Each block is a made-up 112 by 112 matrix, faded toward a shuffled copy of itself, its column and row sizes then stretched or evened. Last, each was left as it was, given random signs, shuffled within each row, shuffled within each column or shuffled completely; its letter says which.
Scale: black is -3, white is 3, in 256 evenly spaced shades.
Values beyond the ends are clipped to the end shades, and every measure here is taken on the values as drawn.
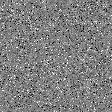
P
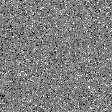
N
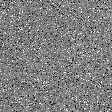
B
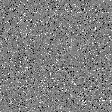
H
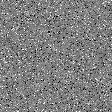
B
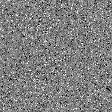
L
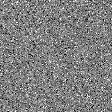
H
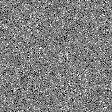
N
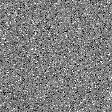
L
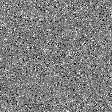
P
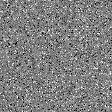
N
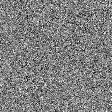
L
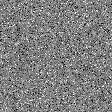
B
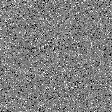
H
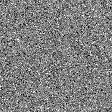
B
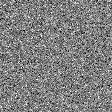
B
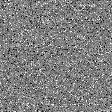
P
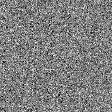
N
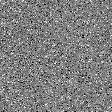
N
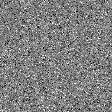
L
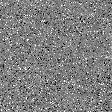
P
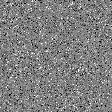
P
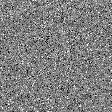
L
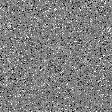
N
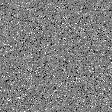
P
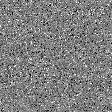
P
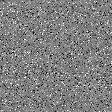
P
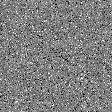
L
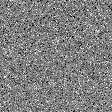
B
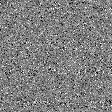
P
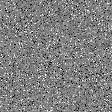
P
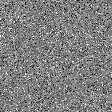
P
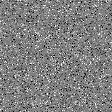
P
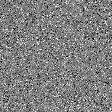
P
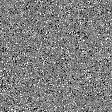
P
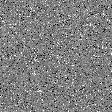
P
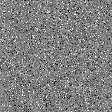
H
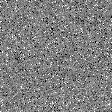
N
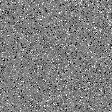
N
